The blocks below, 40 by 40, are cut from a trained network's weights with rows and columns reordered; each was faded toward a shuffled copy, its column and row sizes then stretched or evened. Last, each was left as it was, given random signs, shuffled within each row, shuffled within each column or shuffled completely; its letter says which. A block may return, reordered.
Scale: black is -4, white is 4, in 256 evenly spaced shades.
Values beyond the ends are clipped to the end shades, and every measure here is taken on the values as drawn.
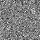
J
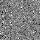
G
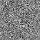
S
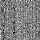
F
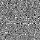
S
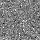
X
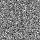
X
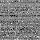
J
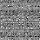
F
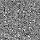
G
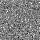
X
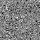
G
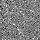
X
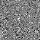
S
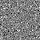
X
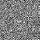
F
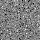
X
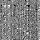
F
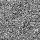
X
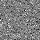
X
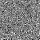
X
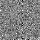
S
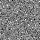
X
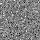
X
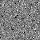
X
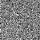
G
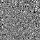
S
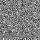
S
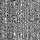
F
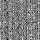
F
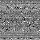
J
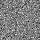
X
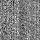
G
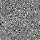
S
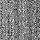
F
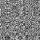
F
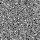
X
